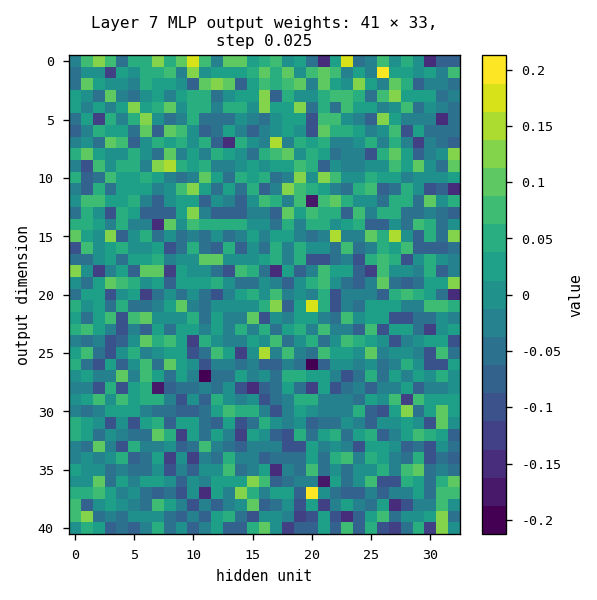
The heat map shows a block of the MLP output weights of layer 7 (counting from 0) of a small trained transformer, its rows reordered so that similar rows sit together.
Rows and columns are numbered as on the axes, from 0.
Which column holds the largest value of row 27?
4
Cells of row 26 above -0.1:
28
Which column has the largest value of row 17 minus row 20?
12
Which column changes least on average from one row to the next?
24
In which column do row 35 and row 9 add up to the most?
29
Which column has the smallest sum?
30
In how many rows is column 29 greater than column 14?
19
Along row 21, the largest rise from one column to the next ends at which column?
20
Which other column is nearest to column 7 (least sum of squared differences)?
15
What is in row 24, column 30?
0.025
